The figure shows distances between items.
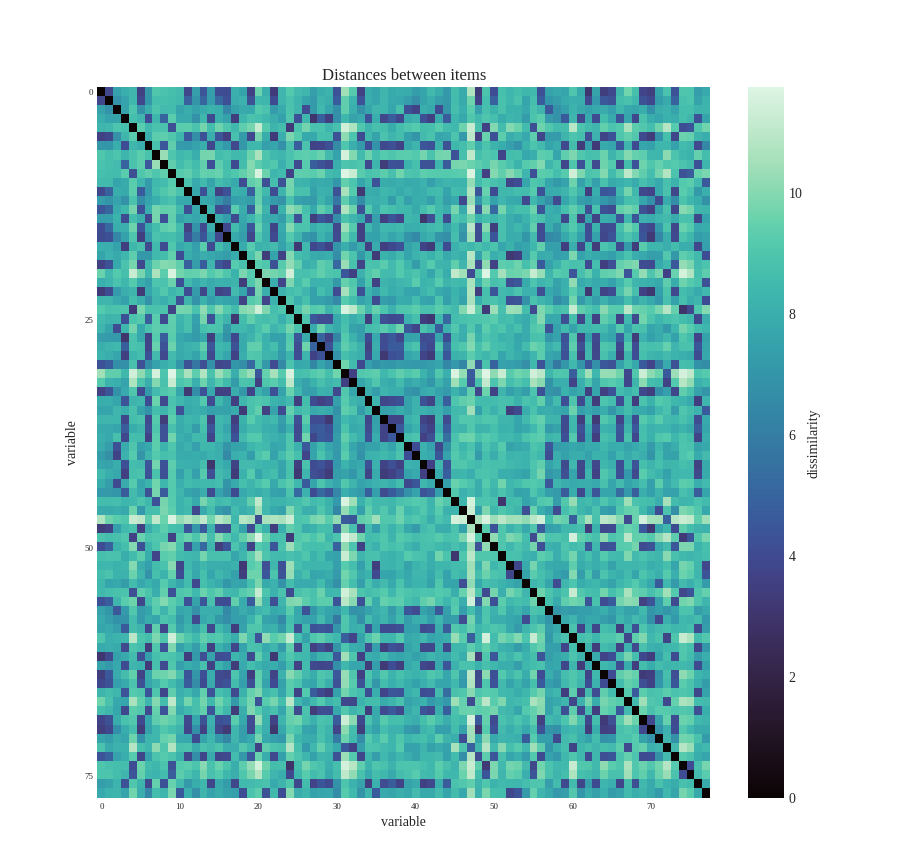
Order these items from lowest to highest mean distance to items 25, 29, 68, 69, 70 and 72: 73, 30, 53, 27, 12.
27, 30, 73, 12, 53
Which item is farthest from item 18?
47
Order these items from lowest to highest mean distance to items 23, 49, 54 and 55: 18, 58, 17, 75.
75, 58, 18, 17
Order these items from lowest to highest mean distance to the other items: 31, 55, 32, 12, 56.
12, 56, 32, 55, 31
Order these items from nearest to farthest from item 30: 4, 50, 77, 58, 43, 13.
13, 50, 58, 77, 43, 4
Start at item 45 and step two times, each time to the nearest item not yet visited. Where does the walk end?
7
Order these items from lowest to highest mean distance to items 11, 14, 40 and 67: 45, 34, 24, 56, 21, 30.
30, 34, 56, 21, 45, 24
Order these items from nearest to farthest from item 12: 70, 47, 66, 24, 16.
16, 70, 66, 24, 47
